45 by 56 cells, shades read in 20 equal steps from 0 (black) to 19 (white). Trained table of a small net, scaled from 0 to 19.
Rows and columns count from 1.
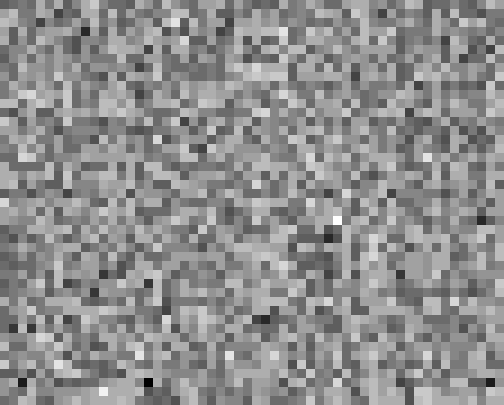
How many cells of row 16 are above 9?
31
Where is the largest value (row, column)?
25, 38
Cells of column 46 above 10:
18
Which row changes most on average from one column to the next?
43
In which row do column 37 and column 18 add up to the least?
27
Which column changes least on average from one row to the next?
13
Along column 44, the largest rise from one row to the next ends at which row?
23
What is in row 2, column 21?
14
